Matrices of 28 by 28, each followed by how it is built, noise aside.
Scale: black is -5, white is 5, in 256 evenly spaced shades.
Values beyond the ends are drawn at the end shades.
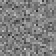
repeating rows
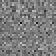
repeating columns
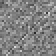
Hankel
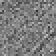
Hankel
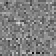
uneven rows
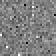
sparse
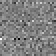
uneven rows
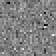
sparse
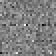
uneven rows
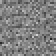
repeating rows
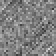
Hankel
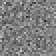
repeating rows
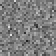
repeating rows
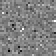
sparse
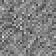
Hankel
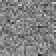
repeating rows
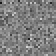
uneven rows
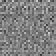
repeating columns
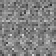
repeating columns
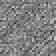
Hankel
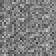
repeating rows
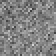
Hankel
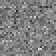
uneven rows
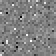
sparse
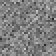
Hankel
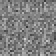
repeating columns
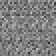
repeating columns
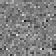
uneven rows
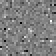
sparse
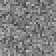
repeating rows
